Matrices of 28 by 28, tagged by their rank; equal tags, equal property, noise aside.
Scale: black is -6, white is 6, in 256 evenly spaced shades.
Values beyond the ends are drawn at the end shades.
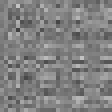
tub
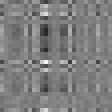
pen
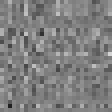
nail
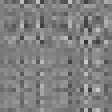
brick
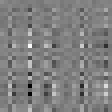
pen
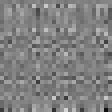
tub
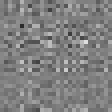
tub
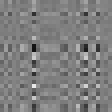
pen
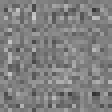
nail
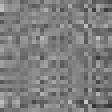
tub
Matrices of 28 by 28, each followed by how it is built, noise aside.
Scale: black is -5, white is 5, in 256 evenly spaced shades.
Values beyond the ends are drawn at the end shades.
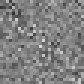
banded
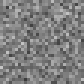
repeating columns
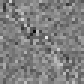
banded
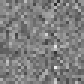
uneven columns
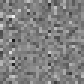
uneven columns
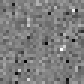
sparse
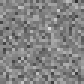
Toeplitz
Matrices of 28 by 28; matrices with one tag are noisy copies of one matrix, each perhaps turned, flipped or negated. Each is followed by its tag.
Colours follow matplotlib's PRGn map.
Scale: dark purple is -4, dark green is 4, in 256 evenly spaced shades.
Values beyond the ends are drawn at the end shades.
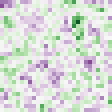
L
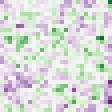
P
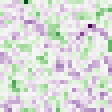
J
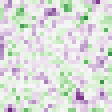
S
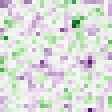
L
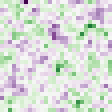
J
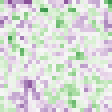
P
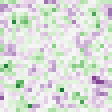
S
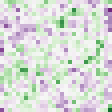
P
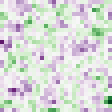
S
